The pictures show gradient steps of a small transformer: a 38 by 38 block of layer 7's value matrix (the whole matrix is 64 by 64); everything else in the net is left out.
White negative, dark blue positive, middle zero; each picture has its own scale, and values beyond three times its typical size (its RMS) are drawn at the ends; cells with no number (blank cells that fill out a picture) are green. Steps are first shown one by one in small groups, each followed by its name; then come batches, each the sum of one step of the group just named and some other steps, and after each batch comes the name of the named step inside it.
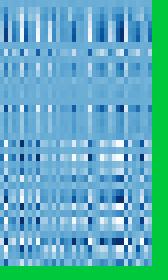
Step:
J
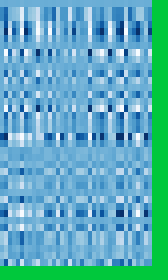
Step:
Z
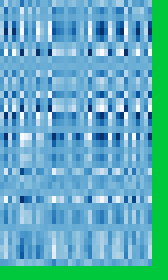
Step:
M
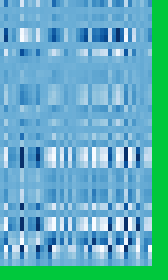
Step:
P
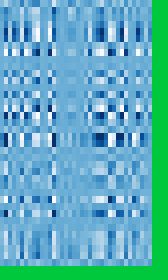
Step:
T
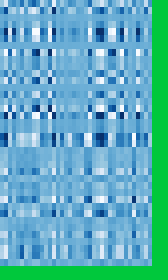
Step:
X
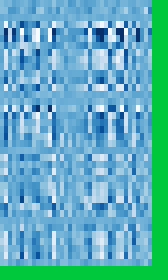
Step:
T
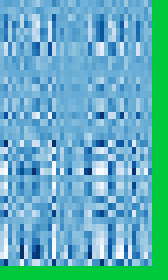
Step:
X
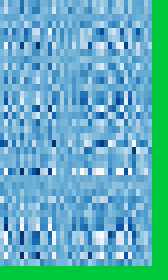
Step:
X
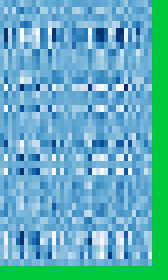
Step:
X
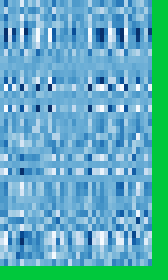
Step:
Z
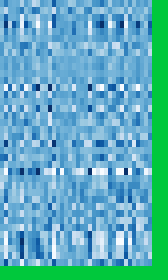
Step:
M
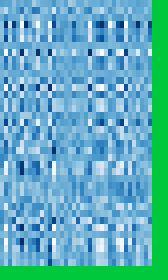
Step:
M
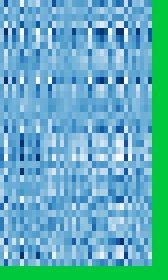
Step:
J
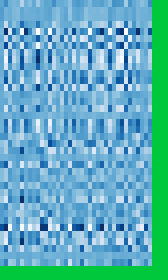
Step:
Z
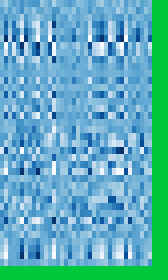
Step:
T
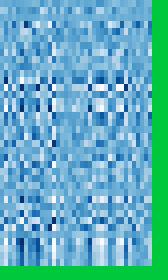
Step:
M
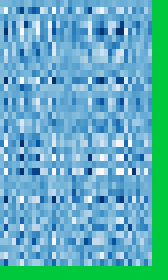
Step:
J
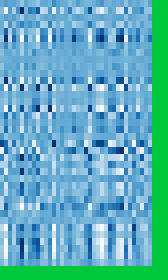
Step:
X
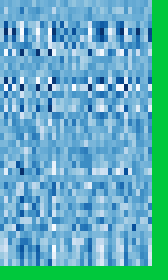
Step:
M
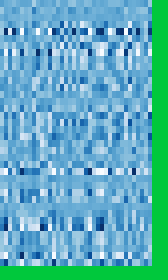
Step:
M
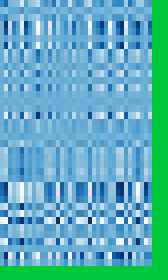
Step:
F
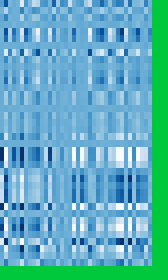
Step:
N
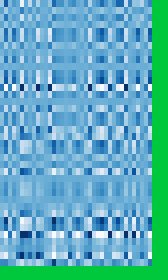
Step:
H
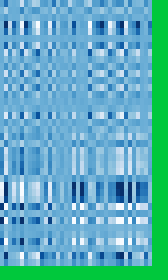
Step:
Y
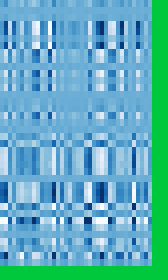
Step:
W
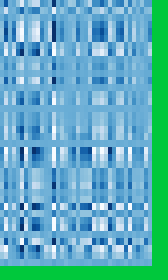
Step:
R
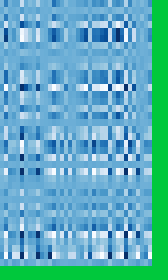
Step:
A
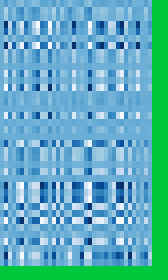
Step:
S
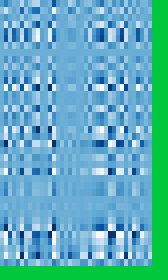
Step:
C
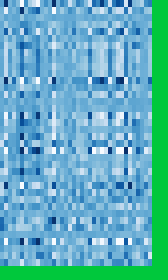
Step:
Y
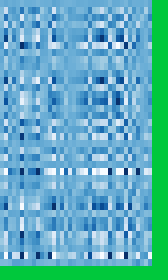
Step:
A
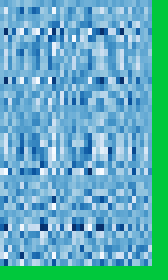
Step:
R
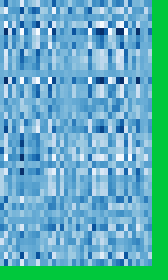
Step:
N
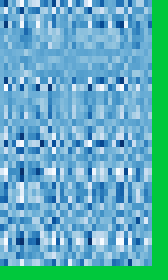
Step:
F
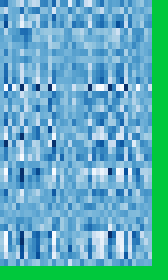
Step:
C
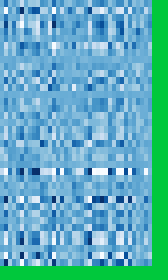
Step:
S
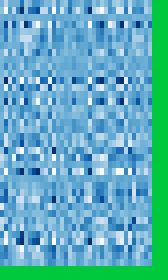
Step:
W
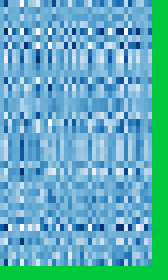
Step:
F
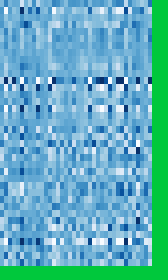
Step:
F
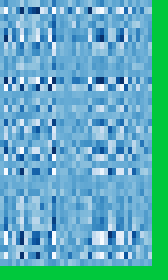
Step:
C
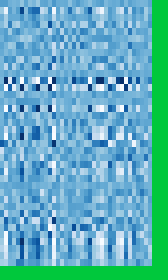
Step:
C
